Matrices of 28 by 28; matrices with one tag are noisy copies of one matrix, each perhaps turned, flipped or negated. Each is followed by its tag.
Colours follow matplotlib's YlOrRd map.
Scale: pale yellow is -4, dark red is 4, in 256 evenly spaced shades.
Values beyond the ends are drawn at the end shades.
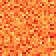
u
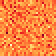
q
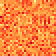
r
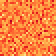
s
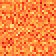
s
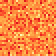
r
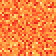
s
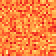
r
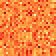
r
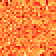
r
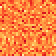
u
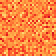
s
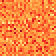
s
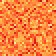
u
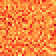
q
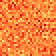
s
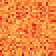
r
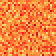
s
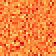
u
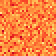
u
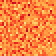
u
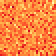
q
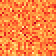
s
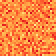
s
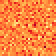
q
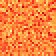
q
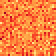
r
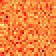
q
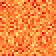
u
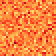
u
